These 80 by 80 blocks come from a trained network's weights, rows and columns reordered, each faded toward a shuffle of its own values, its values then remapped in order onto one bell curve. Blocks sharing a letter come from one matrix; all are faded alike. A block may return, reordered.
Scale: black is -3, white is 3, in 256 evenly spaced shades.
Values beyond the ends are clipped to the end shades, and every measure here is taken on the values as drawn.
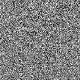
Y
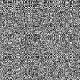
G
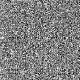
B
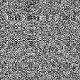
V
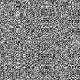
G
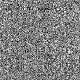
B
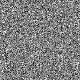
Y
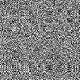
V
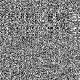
B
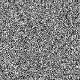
Y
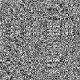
G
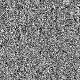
B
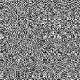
G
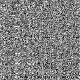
B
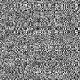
G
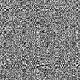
G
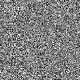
Y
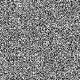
B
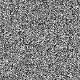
Y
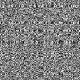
V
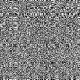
V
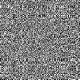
G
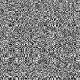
V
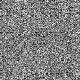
B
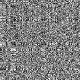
G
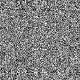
B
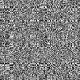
V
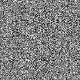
B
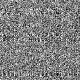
B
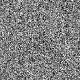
Y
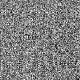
B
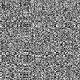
G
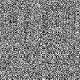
G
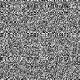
V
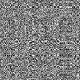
V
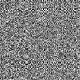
G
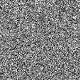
Y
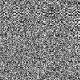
G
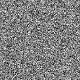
Y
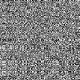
G
